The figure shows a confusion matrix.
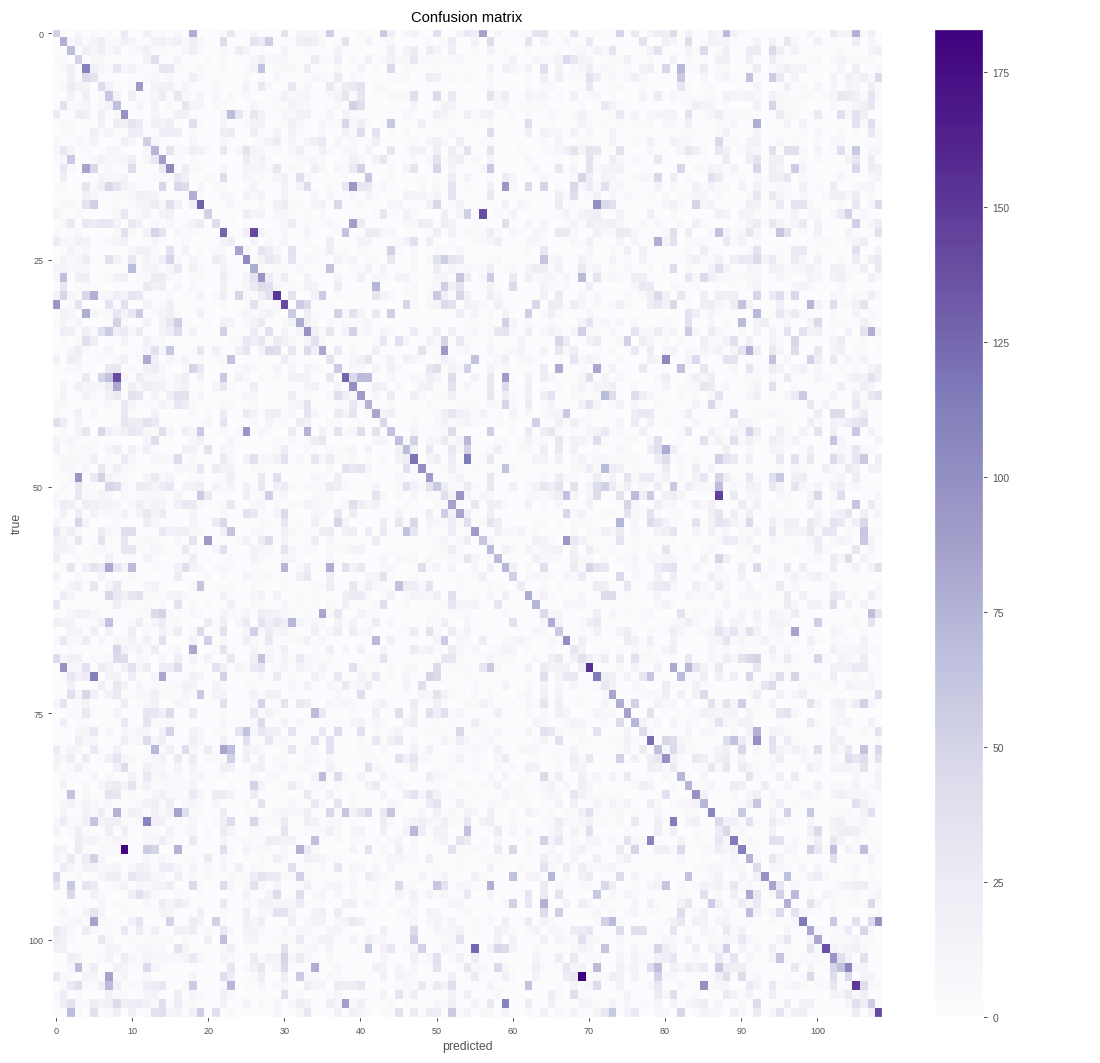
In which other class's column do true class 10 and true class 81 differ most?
92
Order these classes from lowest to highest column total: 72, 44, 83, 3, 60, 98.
60, 98, 44, 72, 83, 3
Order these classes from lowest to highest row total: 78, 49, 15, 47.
49, 78, 15, 47
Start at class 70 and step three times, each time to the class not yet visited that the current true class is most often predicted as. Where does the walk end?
42
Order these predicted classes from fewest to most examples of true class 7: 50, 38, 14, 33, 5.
5, 33, 14, 38, 50
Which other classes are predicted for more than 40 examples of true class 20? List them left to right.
54, 56, 104
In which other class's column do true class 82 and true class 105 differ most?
85
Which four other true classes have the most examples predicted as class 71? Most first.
19, 37, 103, 95
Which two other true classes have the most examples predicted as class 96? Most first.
93, 86
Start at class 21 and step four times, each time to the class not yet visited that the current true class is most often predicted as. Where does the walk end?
57
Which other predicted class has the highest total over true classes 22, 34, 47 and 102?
26
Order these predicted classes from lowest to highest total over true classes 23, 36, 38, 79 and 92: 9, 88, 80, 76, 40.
76, 9, 88, 40, 80
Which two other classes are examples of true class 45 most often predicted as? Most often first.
54, 102
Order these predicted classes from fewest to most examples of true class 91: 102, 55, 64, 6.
55, 6, 64, 102
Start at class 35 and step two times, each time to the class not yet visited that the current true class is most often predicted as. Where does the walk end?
87
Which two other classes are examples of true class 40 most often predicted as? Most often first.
72, 98
